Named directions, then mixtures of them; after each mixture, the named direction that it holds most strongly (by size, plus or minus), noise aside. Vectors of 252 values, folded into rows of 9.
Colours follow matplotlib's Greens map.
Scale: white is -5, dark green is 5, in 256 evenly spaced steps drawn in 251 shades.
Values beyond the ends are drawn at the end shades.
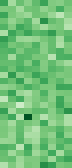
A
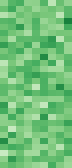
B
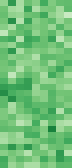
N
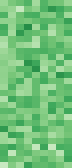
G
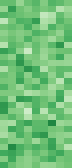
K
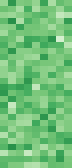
N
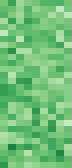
N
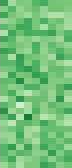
A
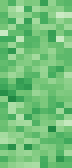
N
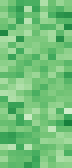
N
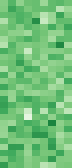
K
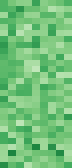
G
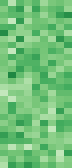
N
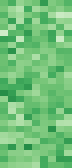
N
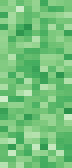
G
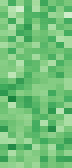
N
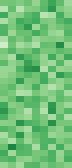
G
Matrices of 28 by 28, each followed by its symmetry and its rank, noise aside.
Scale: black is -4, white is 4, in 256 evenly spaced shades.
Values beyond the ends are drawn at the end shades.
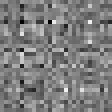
no symmetry, rank three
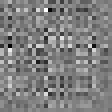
antisymmetric, rank two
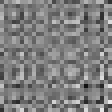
symmetric, rank two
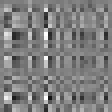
no symmetry, rank one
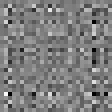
no symmetry, rank two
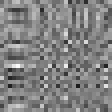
no symmetry, rank three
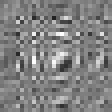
symmetric, rank two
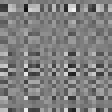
no symmetry, rank one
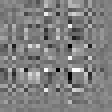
antisymmetric, rank two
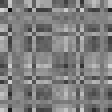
symmetric, rank one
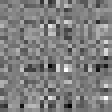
no symmetry, rank three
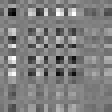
symmetric, rank one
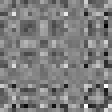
symmetric, rank two
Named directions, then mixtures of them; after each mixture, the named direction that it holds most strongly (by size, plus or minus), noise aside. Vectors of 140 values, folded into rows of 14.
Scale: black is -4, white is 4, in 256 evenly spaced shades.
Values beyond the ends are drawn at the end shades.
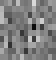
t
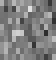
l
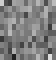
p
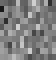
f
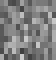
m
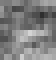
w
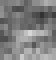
w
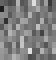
f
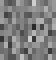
t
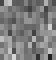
p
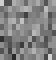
p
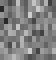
f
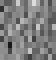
f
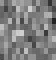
l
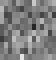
t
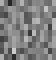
m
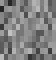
f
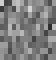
p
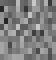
f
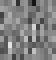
t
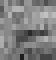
w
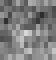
w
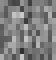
m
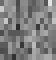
f
